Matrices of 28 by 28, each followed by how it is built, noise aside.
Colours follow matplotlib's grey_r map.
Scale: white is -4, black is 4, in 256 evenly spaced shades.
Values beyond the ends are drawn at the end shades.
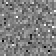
sparse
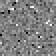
sparse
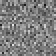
low rank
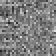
blocks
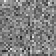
low rank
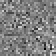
block diagonal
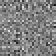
low rank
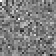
block diagonal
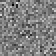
block diagonal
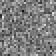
noise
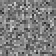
noise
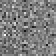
low rank
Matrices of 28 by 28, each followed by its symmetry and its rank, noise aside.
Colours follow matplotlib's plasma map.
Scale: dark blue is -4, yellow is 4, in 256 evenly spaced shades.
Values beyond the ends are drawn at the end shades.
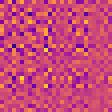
no symmetry, rank two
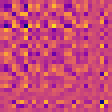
symmetric, rank two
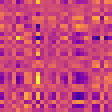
no symmetry, rank two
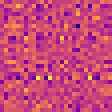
no symmetry, rank three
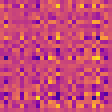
antisymmetric, rank two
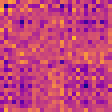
symmetric, rank three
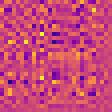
no symmetry, rank three
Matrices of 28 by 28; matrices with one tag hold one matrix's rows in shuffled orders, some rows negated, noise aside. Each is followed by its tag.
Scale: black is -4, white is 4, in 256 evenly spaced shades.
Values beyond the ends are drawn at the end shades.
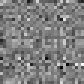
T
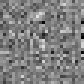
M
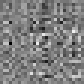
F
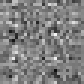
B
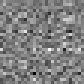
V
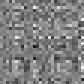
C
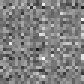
M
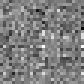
M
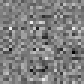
F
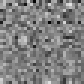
V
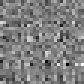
T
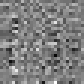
B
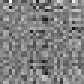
F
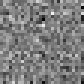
M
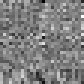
M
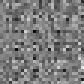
C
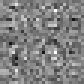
B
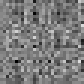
C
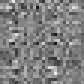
B
